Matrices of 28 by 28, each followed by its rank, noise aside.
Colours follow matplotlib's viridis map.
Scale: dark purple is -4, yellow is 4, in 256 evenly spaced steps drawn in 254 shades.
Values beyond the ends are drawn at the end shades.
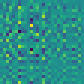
three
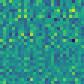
four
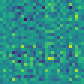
five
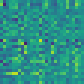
four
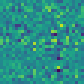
five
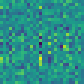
four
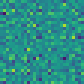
four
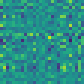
four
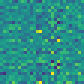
three
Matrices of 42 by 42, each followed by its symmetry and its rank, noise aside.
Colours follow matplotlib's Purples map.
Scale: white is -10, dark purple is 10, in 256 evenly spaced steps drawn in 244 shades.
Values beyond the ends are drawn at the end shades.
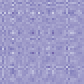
symmetric, rank three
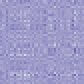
no symmetry, rank three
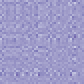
no symmetry, rank three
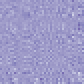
no symmetry, rank four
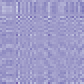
no symmetry, rank two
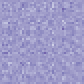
antisymmetric, rank four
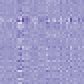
antisymmetric, rank two
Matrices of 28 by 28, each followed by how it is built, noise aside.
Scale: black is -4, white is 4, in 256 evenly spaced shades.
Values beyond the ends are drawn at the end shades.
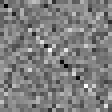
diagonal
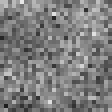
smooth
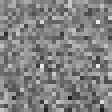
repeating columns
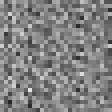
repeating rows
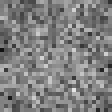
smooth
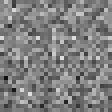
repeating columns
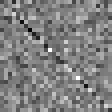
diagonal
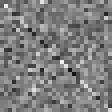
diagonal
